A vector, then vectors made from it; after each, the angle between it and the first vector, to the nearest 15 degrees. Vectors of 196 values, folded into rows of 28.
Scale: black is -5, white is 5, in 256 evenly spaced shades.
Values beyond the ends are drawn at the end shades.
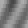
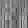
105 degrees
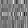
90 degrees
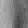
90 degrees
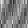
45 degrees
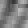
30 degrees
